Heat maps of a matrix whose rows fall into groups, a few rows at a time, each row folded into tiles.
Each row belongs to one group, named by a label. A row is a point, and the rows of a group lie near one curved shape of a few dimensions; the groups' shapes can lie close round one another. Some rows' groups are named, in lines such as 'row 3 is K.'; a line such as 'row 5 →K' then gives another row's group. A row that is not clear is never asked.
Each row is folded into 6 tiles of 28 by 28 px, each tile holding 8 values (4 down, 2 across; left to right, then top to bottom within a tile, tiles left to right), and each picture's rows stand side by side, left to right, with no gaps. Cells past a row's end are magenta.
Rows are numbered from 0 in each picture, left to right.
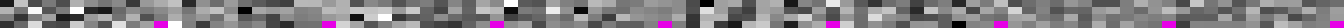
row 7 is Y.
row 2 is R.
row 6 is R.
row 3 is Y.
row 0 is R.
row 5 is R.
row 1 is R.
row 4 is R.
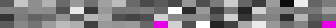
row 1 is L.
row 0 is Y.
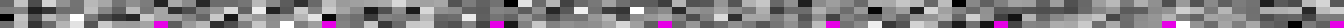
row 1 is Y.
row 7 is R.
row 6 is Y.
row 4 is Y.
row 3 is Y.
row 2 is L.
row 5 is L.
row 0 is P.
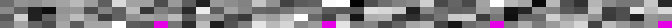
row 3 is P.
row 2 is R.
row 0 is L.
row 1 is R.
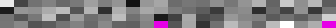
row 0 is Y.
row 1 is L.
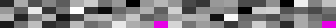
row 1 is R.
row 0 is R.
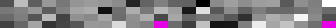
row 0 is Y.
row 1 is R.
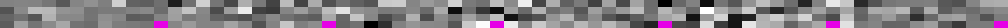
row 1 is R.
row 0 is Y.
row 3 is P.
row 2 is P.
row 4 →R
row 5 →R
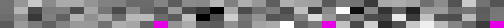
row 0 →L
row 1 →L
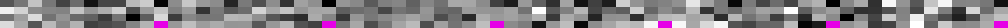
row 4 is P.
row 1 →P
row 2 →P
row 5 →P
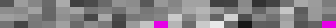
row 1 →P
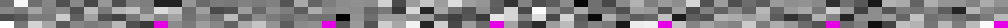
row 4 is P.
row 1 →R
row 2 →Y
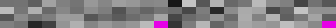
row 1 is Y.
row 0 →P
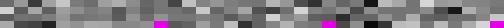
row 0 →P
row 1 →Y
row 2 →P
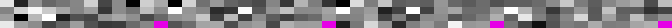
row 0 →R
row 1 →R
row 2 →R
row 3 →P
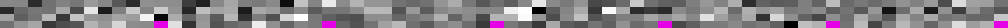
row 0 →Y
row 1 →R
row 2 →Y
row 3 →P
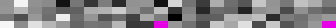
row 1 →Y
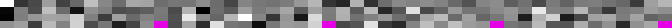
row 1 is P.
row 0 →Y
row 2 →R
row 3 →R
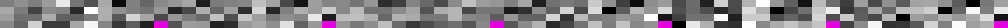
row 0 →L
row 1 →Y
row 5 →Y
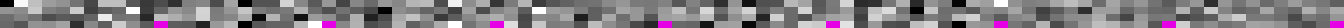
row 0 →Y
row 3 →P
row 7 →P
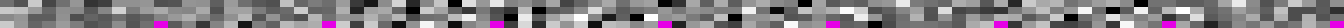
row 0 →R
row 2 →R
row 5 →P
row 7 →P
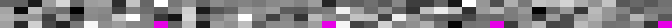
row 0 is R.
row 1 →P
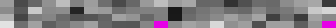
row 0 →R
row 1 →P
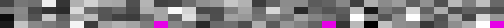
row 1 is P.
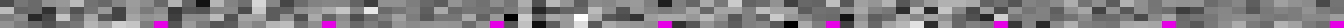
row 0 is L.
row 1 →Y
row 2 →P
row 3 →P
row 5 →Y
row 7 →Y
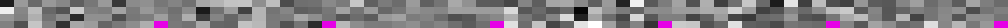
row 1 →L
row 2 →P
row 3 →L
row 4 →R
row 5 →R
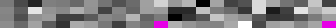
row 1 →P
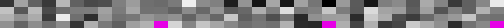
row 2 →R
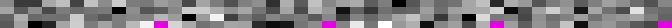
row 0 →P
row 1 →R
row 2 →P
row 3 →Y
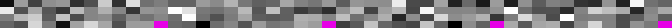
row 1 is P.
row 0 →R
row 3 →R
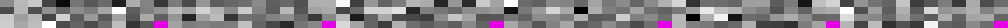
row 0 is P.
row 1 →R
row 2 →R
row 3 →Y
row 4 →R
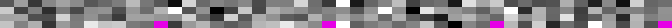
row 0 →L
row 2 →R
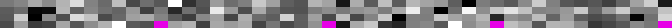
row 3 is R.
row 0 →L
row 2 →Y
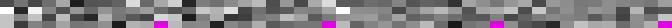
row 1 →R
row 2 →R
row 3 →P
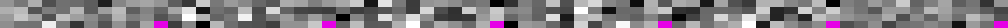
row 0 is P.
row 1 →P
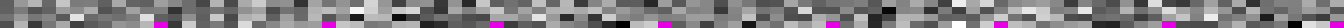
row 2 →R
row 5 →L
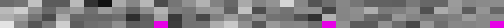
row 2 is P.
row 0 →R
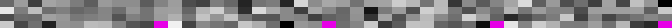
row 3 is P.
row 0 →P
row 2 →L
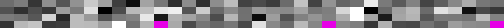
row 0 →Y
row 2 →P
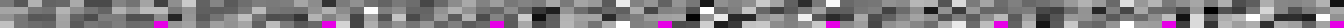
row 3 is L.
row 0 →R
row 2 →P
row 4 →R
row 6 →L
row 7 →P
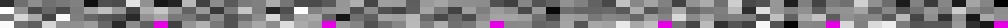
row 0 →R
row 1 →Y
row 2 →P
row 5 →P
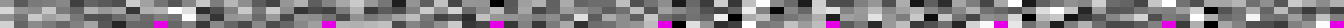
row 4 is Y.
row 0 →R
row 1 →P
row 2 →P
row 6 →R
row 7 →P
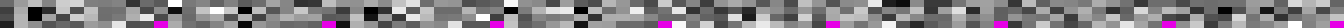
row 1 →Y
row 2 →L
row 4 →L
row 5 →P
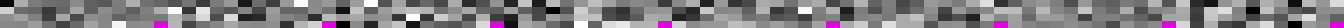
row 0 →R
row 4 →P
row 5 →P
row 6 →R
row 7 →R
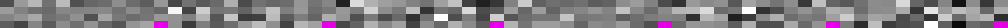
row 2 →Y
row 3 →P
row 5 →L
